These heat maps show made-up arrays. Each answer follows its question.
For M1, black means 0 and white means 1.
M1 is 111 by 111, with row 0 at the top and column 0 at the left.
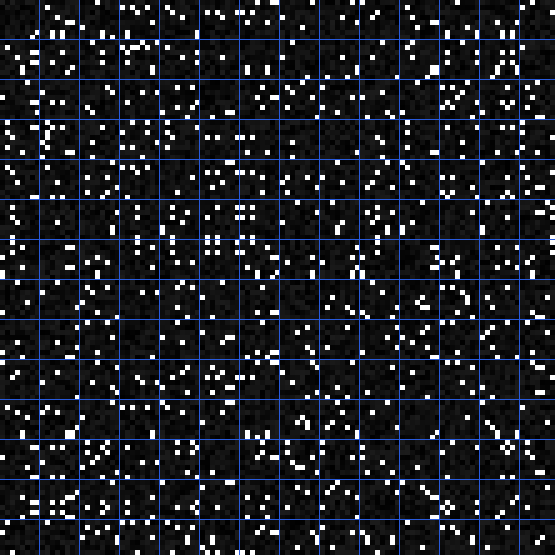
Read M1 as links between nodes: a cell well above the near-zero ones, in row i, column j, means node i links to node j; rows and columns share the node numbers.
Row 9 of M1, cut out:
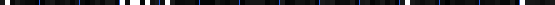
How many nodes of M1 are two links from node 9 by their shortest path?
9
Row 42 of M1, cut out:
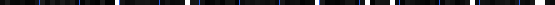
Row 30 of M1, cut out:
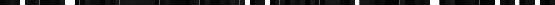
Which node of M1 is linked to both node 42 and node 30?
node 107
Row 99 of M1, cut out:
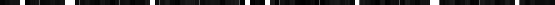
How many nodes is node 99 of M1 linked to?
10
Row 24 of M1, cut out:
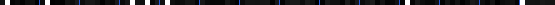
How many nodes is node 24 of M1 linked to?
7
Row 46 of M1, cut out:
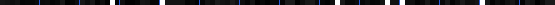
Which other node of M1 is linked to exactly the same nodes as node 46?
node 45
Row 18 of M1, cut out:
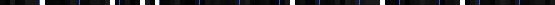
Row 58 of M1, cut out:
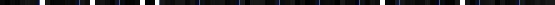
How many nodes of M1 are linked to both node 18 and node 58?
5
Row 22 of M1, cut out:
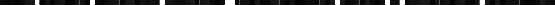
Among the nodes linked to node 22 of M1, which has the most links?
node 7
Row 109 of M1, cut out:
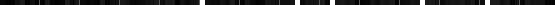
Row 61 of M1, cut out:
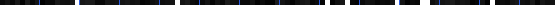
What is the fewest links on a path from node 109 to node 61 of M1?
2
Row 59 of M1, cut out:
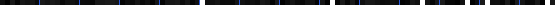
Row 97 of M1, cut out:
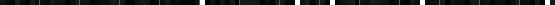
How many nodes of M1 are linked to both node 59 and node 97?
4
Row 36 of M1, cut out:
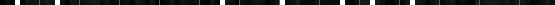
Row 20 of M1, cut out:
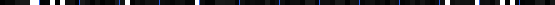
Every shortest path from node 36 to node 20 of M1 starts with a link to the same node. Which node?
node 82
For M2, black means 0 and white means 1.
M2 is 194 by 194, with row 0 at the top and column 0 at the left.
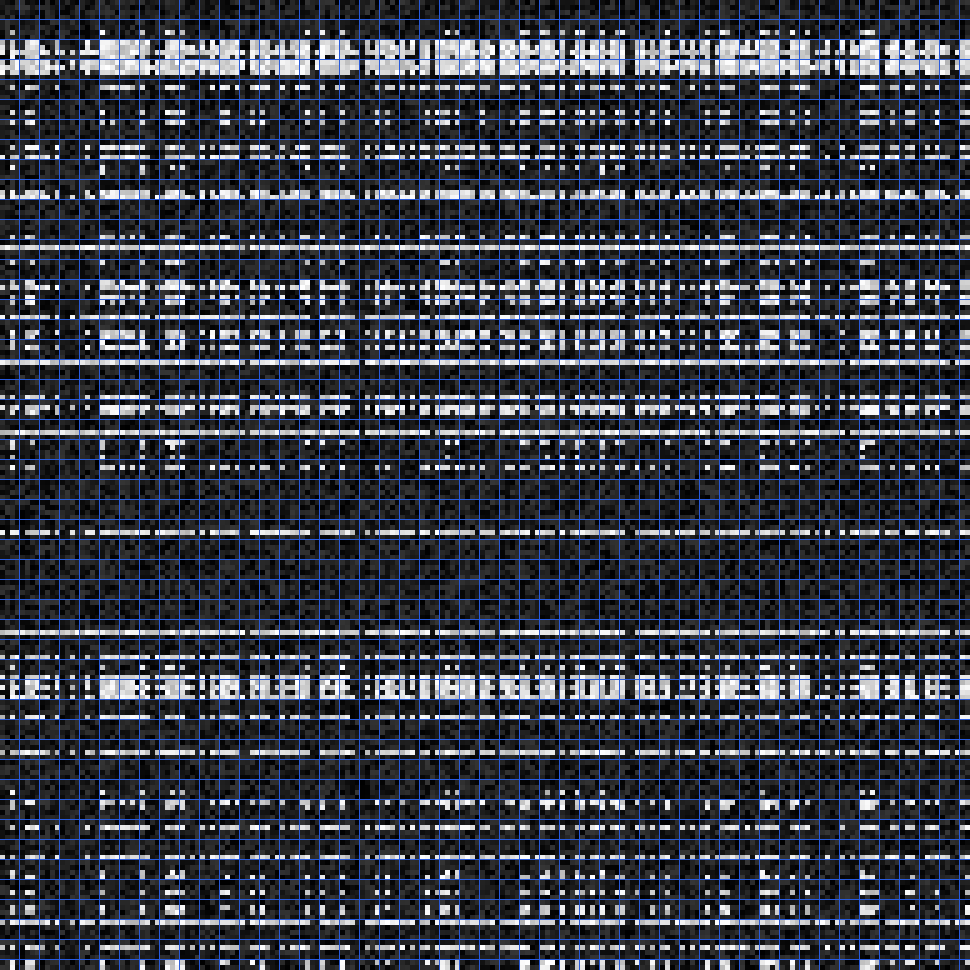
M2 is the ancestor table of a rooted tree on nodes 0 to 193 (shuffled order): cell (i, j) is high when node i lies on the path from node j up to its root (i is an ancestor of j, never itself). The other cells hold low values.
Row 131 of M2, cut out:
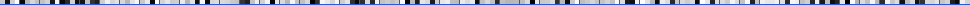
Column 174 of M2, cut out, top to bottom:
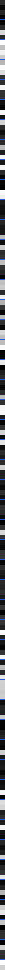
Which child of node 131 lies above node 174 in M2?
135
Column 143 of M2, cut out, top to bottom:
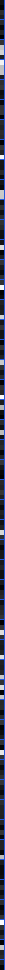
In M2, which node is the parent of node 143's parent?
189
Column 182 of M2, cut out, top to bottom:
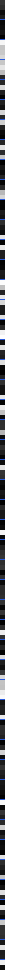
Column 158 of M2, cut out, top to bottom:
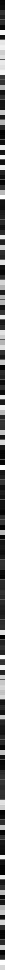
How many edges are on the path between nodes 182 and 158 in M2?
9
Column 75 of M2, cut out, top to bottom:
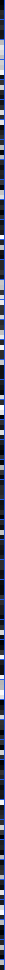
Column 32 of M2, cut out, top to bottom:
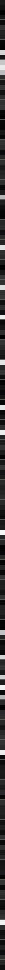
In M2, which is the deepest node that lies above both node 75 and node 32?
57
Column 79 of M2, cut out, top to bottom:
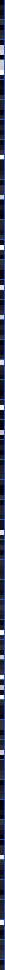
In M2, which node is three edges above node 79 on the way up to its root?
31
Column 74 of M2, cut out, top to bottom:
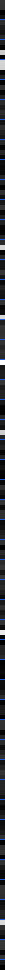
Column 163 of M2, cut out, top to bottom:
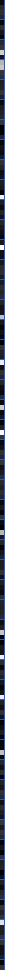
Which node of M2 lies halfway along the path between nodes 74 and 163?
150
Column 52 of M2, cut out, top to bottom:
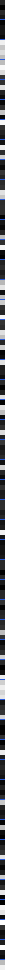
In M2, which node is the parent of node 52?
193
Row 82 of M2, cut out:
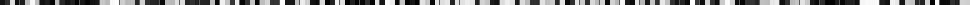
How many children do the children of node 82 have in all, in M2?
4
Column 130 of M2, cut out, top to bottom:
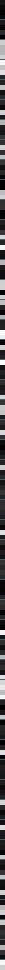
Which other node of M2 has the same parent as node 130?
88
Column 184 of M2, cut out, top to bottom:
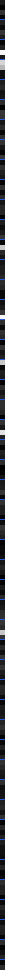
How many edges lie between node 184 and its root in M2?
8
